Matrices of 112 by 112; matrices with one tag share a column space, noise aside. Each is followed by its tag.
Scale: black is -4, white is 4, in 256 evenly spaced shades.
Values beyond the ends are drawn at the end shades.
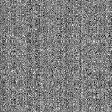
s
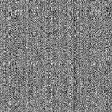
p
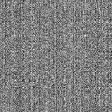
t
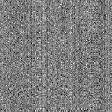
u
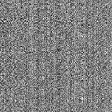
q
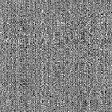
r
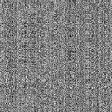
t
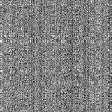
s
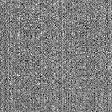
q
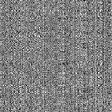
p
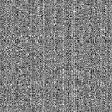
s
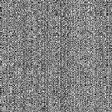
p
